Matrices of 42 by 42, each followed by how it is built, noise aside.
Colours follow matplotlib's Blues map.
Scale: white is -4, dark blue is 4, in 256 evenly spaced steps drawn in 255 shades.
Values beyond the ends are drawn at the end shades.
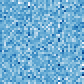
uneven columns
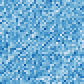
Hankel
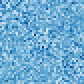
block diagonal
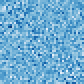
block diagonal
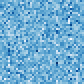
uneven columns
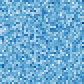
noise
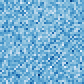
Hankel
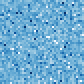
sparse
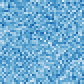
Hankel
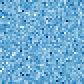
sparse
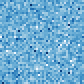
sparse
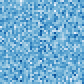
uneven columns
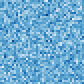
noise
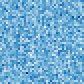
noise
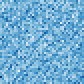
Hankel
